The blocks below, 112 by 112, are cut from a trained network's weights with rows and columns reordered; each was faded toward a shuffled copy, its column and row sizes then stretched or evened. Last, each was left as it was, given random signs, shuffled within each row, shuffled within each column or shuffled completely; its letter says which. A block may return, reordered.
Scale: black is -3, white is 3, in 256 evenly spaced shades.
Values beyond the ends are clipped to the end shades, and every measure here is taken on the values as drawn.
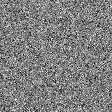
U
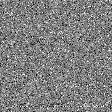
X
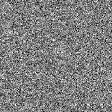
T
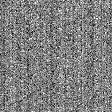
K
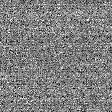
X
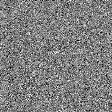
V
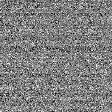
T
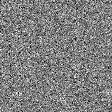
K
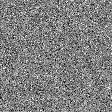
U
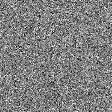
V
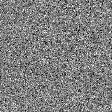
K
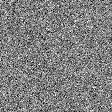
U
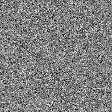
V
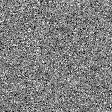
U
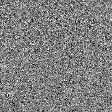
V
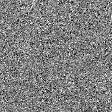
V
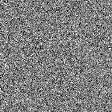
V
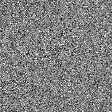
V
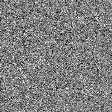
V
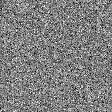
U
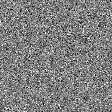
X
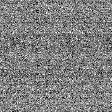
T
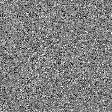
V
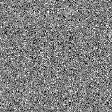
T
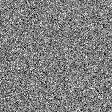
U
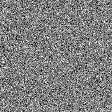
K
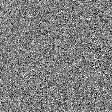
V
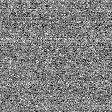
X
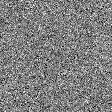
U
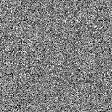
T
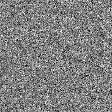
V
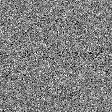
X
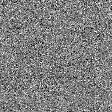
V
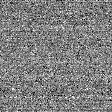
X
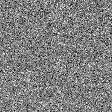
U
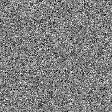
V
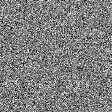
V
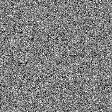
V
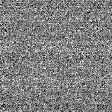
T
